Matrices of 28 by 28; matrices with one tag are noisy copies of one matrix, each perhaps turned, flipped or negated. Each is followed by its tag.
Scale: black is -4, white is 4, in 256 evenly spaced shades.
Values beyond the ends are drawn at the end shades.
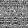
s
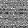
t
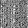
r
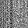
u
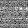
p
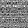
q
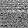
u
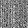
r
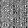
r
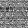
p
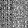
u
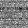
p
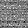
q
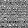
q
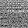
u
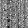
p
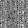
s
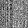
u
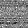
s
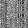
s
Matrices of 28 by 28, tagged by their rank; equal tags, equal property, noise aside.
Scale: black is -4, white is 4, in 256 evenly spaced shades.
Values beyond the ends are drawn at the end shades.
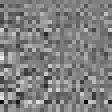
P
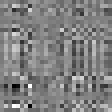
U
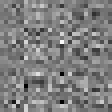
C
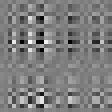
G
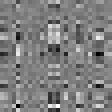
U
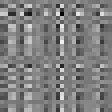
G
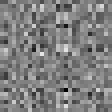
C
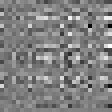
C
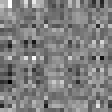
C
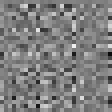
C
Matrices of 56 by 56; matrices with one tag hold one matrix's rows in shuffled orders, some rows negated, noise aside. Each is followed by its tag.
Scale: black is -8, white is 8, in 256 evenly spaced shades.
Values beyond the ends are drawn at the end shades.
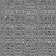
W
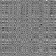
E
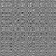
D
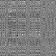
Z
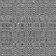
D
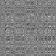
W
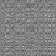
W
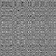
D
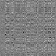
W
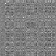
W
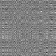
E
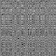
D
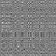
D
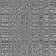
E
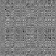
W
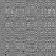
W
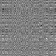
E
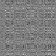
W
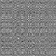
D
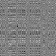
Z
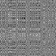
Z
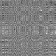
E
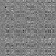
W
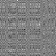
Z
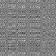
Z
